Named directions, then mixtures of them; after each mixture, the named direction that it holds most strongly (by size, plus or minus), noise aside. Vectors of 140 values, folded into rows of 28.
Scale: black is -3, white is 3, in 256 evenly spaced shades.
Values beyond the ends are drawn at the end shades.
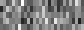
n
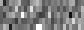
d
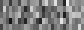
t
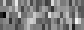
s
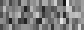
t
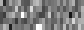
d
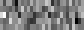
s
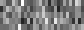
n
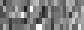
d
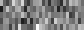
n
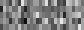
t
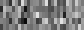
t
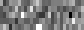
d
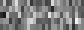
s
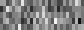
n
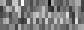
n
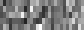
d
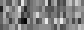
n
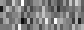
n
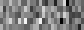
t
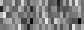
n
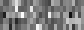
d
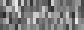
s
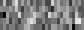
s
